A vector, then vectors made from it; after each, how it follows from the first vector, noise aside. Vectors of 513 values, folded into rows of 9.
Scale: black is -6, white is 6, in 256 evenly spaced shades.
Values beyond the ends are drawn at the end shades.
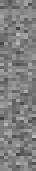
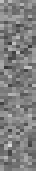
wrapped around.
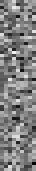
reversed, scaled up.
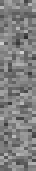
negated.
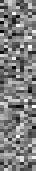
reversed, scaled up.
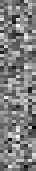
reversed, scaled up.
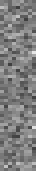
reversed, negated.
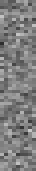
copied.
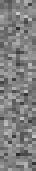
copied.
